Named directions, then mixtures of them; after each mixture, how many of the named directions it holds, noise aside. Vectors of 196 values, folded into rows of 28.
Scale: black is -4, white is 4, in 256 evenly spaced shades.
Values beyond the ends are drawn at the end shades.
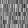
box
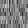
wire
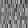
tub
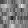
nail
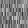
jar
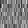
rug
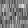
two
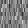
four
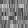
four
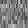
four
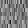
two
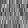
two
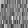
three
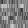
four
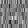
four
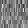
four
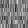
two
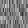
one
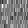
four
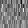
three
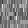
four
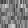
three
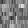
two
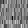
three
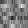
one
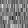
two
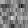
one
